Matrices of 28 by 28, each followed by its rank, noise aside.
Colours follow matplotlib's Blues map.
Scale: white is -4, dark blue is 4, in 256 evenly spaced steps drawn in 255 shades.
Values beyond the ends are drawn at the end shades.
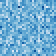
seven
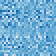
five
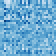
four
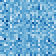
six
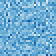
five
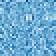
six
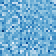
five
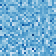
seven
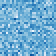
seven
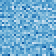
six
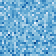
seven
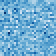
seven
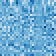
five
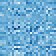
four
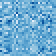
four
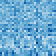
five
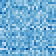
six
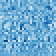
seven
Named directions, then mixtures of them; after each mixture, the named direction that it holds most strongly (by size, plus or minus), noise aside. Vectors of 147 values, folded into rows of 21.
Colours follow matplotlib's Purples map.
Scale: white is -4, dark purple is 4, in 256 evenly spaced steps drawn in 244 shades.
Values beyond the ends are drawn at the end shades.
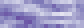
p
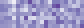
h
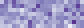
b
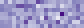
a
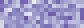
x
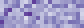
x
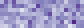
b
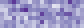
h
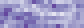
p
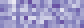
h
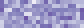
x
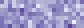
b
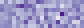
a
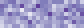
b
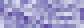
x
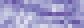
p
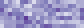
x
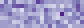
a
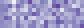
h
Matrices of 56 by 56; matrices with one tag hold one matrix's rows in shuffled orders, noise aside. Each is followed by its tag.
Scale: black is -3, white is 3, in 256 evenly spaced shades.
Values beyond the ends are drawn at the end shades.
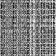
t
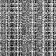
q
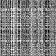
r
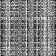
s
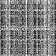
s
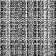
s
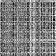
t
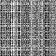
r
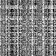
q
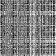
t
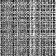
t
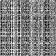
r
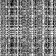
q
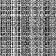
r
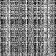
s
